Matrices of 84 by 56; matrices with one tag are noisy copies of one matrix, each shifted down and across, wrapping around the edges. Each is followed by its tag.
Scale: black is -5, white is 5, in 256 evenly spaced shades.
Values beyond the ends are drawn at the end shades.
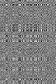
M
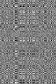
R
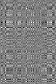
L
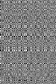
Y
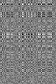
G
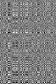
R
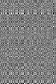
Y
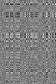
G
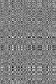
G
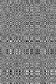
G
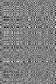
R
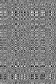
G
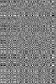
R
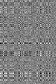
G
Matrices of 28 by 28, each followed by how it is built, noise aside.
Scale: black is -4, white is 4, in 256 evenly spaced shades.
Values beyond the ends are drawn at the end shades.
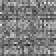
blocks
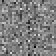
uneven columns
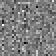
uneven columns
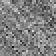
Toeplitz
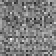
blocks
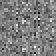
uneven columns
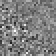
lower triangular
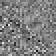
lower triangular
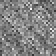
Toeplitz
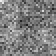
smooth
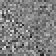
lower triangular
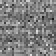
blocks
